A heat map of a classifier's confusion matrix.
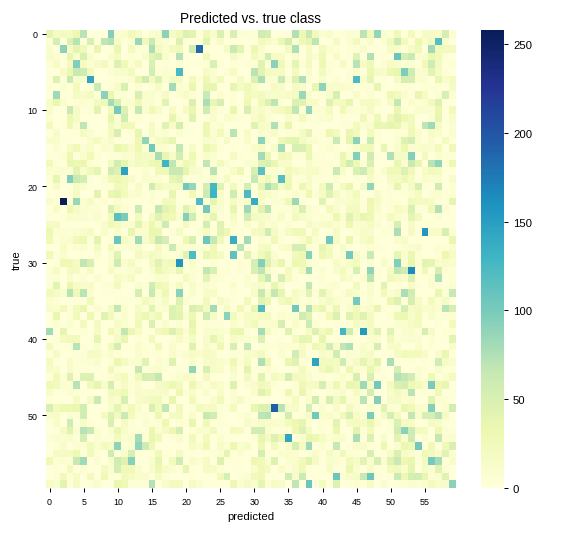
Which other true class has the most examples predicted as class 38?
59
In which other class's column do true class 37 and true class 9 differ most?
26
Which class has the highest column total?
31
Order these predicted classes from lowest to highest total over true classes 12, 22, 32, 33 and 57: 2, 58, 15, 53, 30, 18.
58, 18, 15, 53, 30, 2
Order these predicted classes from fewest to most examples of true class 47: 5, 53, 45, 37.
5, 45, 37, 53
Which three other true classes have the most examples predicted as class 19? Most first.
30, 5, 34
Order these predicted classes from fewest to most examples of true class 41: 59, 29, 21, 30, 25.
30, 59, 25, 21, 29
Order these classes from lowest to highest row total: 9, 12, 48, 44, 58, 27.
44, 48, 12, 58, 9, 27
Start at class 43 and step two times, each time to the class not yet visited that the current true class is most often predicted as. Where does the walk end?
46
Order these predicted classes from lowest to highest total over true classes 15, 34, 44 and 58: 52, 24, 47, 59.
24, 59, 52, 47
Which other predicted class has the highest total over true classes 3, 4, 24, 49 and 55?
33
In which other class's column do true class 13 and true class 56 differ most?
12
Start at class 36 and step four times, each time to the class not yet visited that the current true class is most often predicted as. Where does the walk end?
45
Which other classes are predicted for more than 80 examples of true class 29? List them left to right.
21, 27, 38, 44
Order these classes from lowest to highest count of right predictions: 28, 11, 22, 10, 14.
11, 28, 14, 10, 22
